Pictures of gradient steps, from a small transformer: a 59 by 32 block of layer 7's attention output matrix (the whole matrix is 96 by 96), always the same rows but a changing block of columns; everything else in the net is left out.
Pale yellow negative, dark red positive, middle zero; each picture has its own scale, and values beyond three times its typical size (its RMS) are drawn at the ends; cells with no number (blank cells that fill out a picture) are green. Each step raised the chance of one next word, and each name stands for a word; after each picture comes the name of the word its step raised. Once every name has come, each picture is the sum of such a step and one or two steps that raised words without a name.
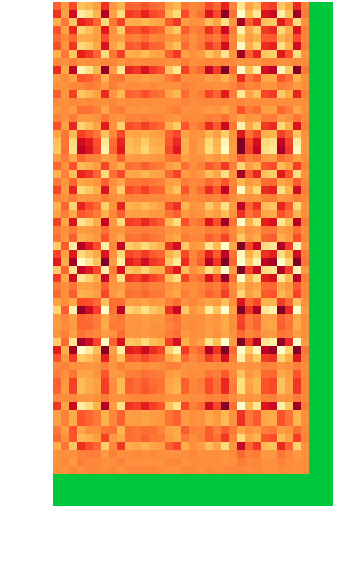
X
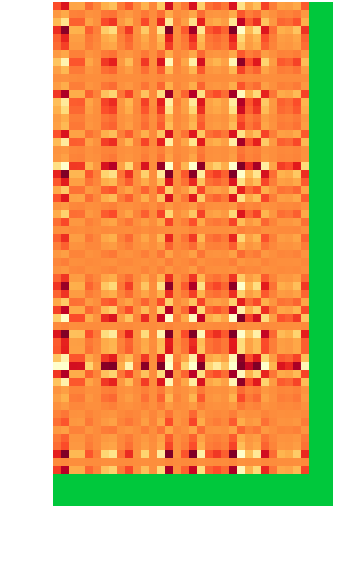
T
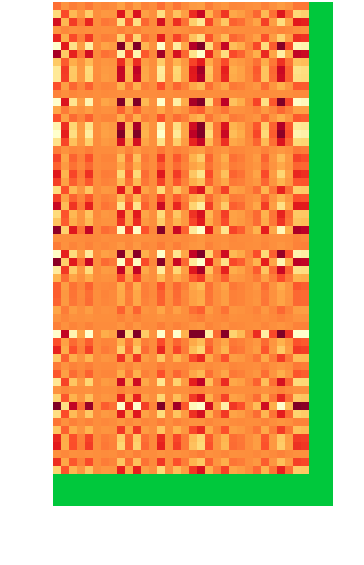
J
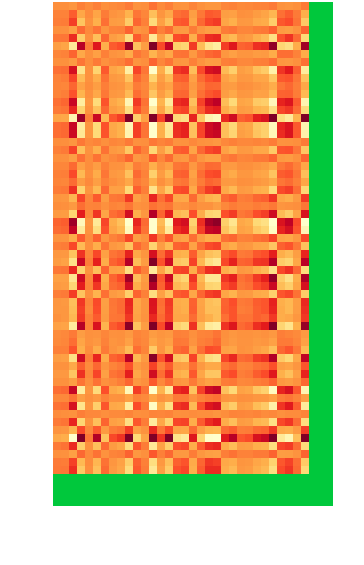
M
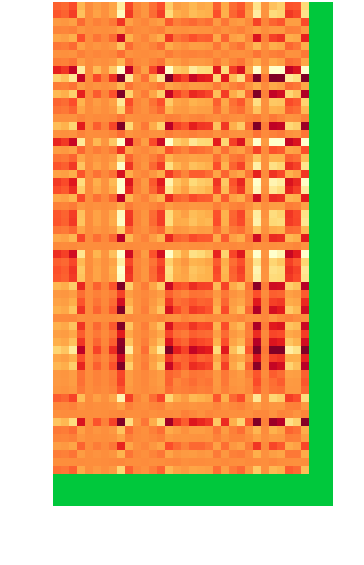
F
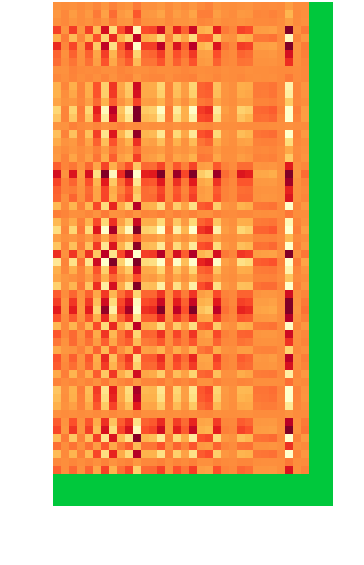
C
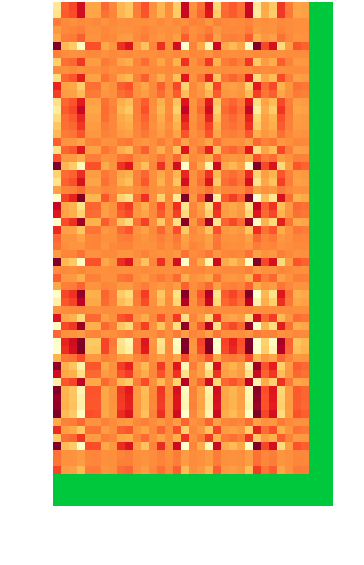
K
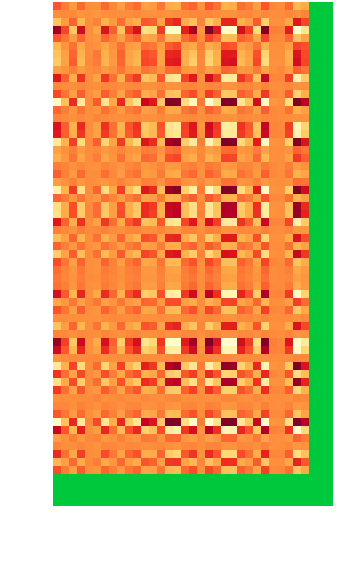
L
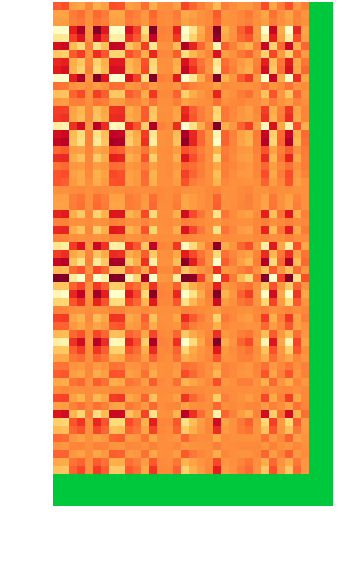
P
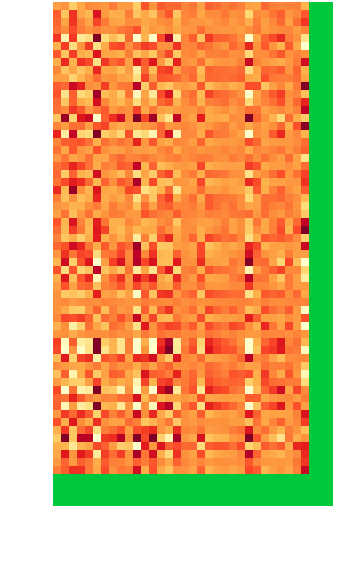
M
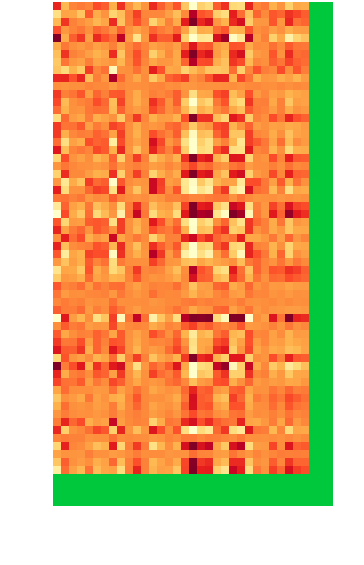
F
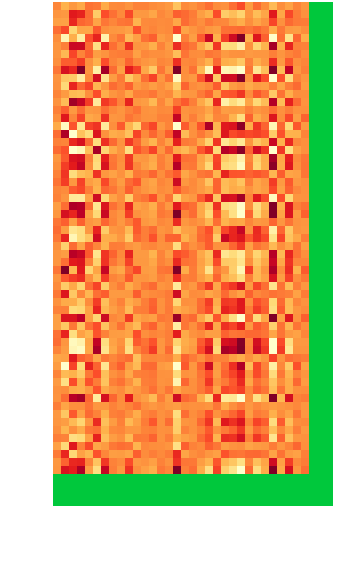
F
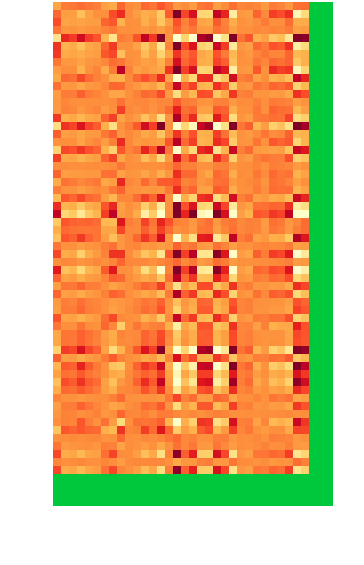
F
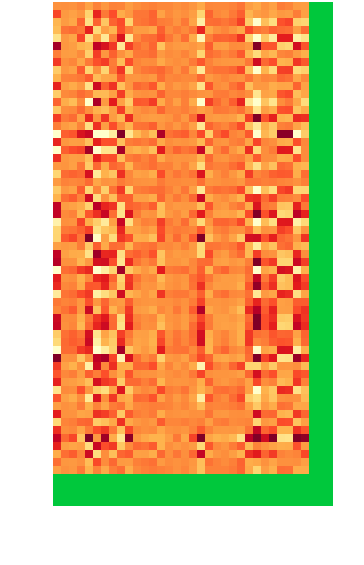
M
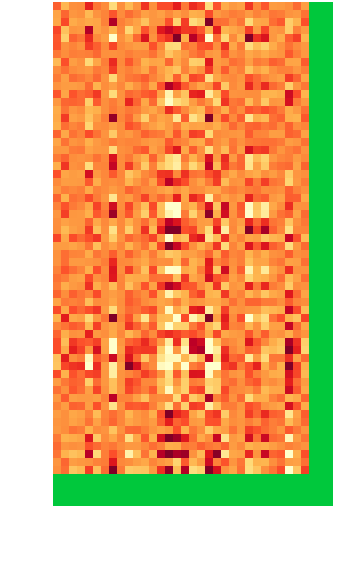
T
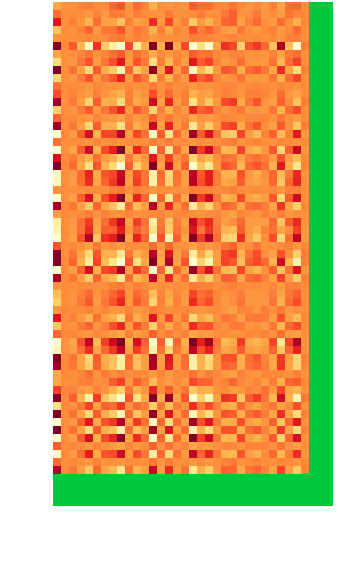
K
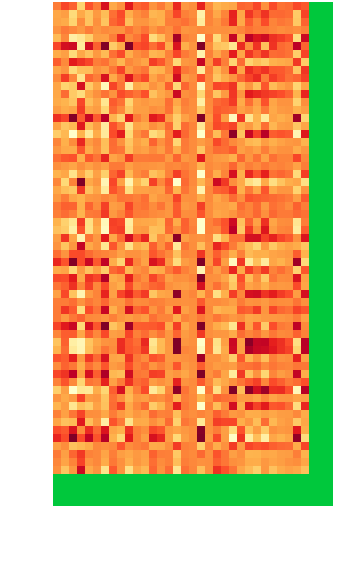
M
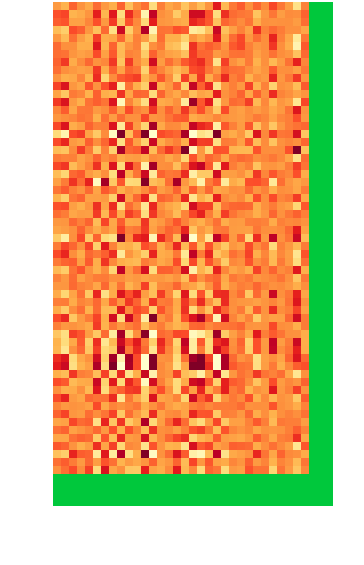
T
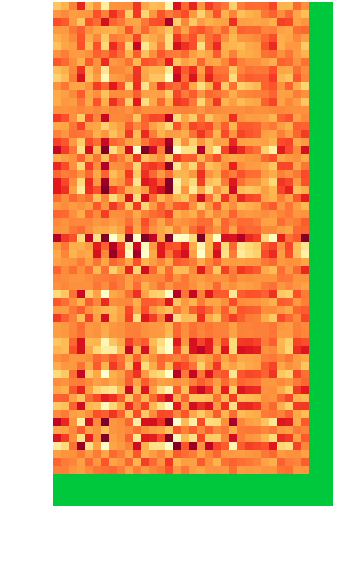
L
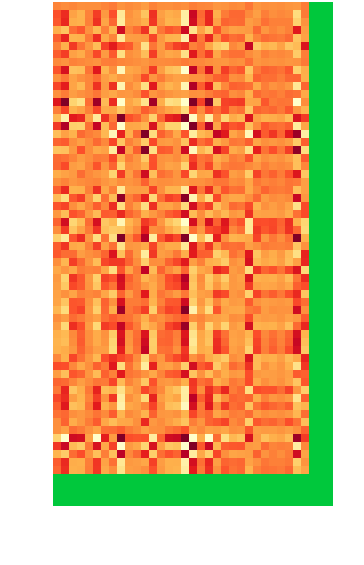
M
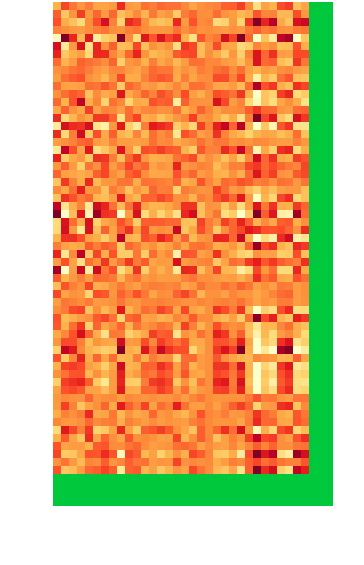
J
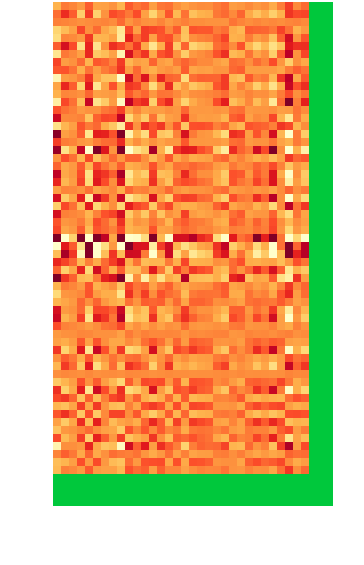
P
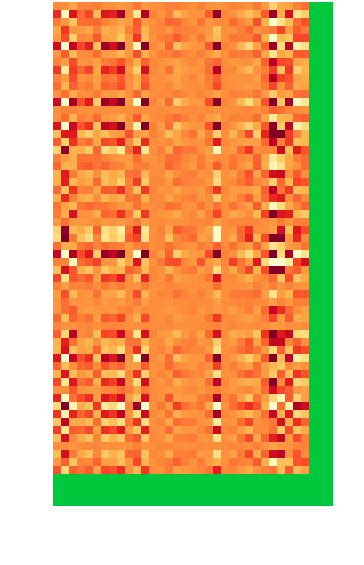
J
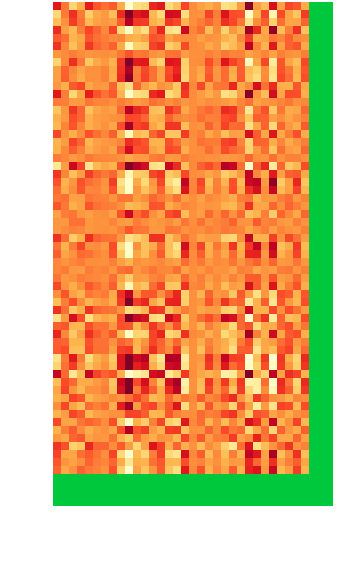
T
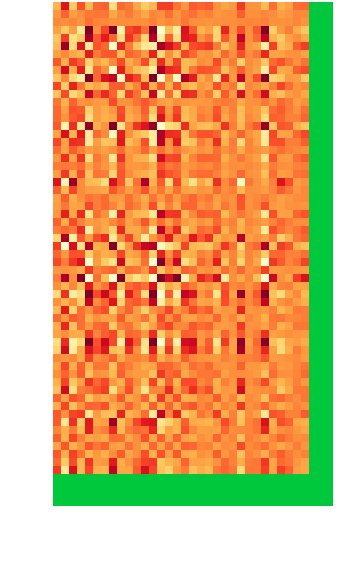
P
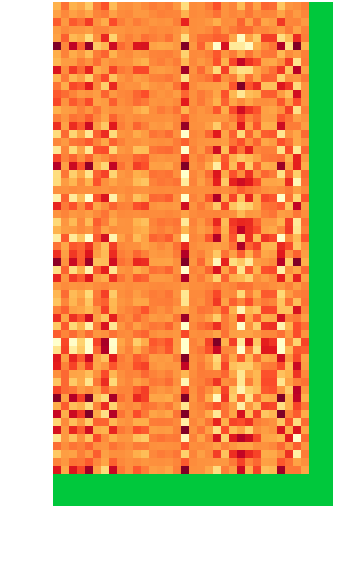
K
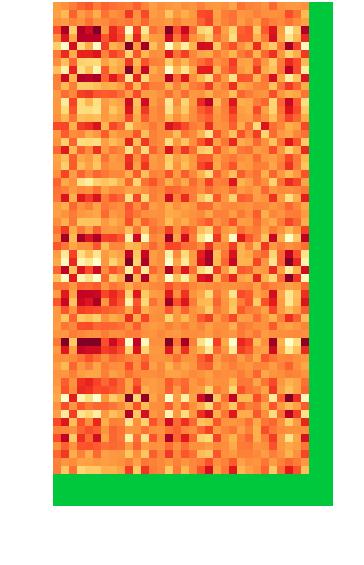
P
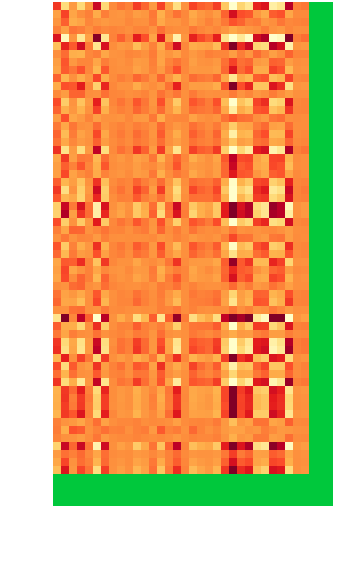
K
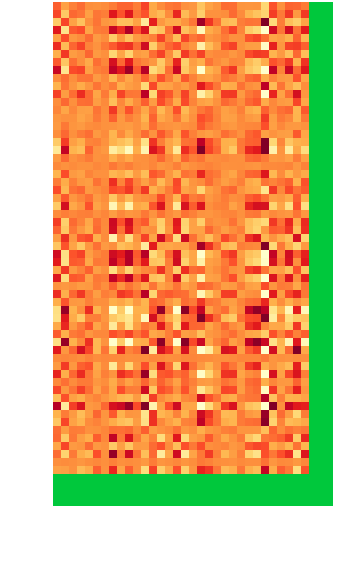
X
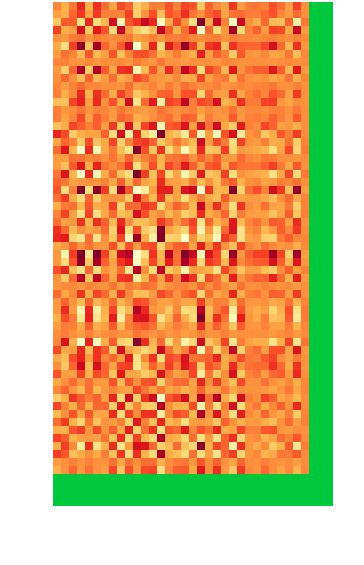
X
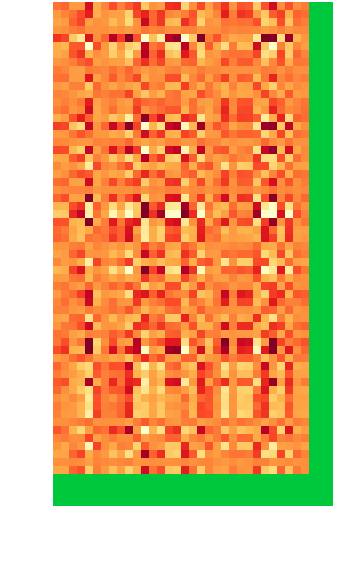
K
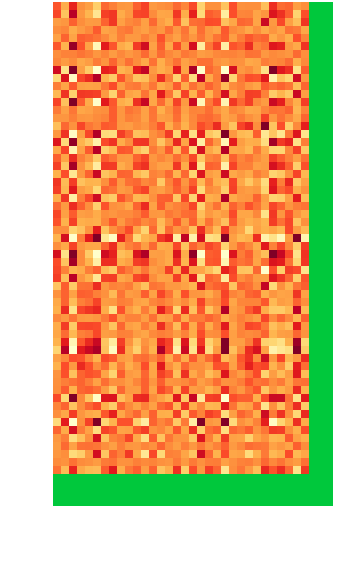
F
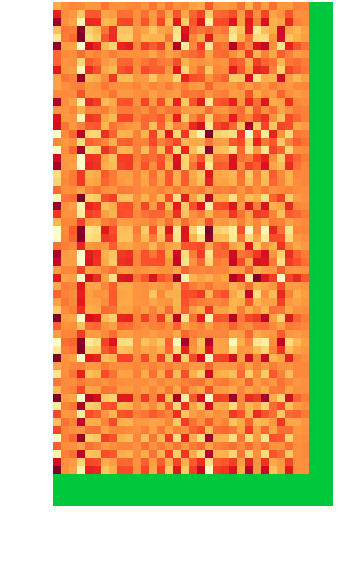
P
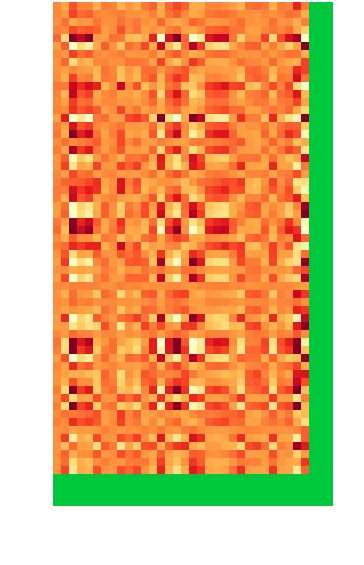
M
